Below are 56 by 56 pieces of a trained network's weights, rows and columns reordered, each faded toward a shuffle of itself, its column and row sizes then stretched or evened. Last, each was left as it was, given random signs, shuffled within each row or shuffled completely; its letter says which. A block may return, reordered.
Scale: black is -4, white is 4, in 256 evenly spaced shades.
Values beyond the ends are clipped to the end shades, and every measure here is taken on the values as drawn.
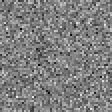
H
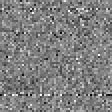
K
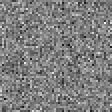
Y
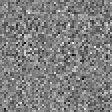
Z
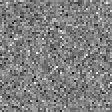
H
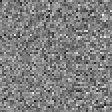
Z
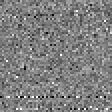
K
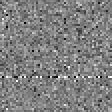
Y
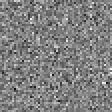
Y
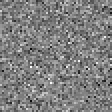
H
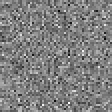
Z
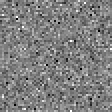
H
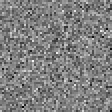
H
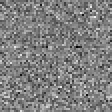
K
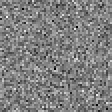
H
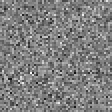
K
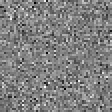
Y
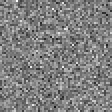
H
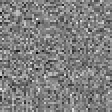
Z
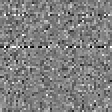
Z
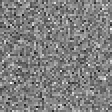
H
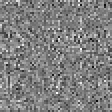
Z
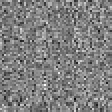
Z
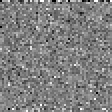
K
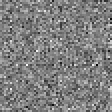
Y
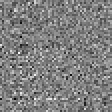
Z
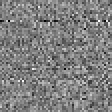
Z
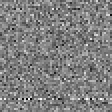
K
